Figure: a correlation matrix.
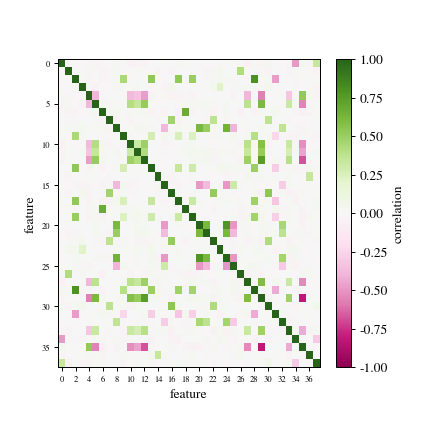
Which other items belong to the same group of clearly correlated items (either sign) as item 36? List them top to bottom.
14
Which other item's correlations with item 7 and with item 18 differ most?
6
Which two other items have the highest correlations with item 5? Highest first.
29, 12
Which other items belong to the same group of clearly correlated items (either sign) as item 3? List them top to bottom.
23
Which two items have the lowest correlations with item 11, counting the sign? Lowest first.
35, 4
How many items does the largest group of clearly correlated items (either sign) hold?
9
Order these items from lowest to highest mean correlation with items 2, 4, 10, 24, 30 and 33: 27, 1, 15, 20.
15, 1, 27, 20
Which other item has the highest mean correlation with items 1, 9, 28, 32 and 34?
2
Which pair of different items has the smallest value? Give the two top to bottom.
29, 35
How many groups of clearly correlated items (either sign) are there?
9
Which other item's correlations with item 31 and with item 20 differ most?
24
